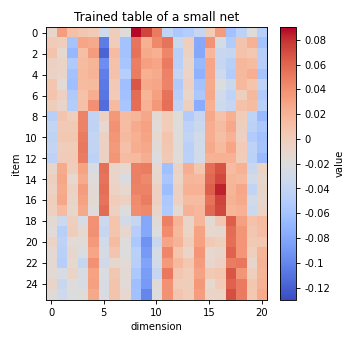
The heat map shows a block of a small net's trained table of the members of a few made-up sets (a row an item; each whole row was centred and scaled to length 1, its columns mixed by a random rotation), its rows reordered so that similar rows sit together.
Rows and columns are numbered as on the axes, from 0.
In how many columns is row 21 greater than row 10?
10
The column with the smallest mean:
5
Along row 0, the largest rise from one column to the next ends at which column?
8
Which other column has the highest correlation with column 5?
16
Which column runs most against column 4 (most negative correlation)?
3
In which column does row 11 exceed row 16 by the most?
11
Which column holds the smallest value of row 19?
9
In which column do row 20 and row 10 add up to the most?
17
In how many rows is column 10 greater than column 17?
8
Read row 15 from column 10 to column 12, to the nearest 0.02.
0 -0.06 0
